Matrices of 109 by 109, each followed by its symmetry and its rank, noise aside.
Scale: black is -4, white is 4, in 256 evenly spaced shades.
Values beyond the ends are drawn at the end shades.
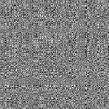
no symmetry, rank six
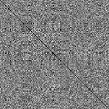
symmetric, rank six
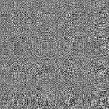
antisymmetric, rank six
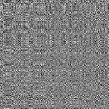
antisymmetric, rank six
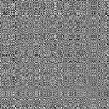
antisymmetric, rank six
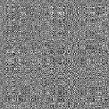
no symmetry, rank seven
